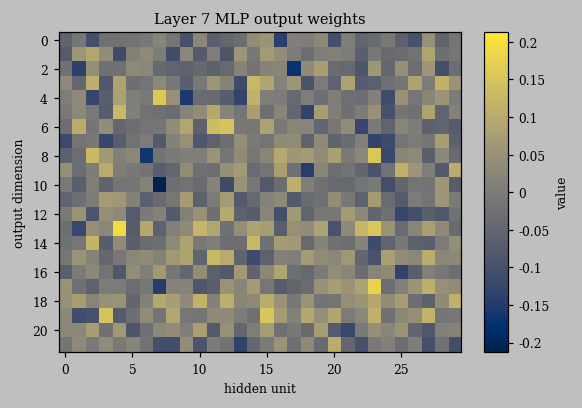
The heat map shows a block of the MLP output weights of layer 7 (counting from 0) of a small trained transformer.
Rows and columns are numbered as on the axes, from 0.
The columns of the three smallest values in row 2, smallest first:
17, 1, 28
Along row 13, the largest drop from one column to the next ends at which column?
5
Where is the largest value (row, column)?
13, 4
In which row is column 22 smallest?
6
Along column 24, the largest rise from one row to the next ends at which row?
15
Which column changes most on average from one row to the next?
23
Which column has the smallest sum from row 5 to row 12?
24
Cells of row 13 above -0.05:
25
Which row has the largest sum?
18
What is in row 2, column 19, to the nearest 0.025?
0.075
